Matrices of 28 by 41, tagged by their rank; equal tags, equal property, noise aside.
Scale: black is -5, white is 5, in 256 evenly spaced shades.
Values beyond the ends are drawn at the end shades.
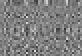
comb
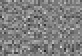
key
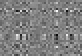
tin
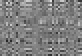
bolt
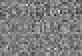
key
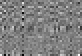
tin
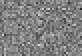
key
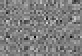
comb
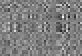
bolt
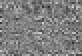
bolt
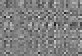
bolt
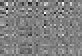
tin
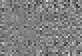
comb
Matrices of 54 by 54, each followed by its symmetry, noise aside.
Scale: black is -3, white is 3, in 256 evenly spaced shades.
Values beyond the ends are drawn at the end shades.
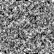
same after a half turn.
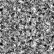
mirrored top to bottom.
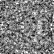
mirrored top to bottom.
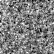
no symmetry.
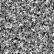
same after a half turn.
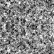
mirrored top to bottom.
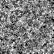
symmetric.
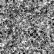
symmetric.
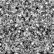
mirrored left to right.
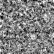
no symmetry.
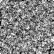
symmetric.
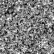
symmetric.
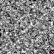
symmetric.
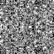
mirrored top to bottom.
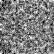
mirrored top to bottom.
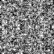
mirrored top to bottom.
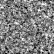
no symmetry.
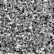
antisymmetric.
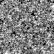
symmetric.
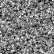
same after a half turn.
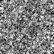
same after a half turn.
